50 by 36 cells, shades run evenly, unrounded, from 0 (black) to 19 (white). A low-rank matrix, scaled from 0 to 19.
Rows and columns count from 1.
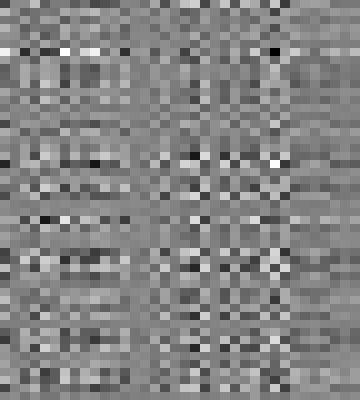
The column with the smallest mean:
20
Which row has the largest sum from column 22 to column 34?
28
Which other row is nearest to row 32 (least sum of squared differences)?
49
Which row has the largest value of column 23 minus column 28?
7
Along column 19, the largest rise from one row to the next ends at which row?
21
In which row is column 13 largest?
33
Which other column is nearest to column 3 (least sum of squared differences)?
13
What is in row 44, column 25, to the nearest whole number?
6
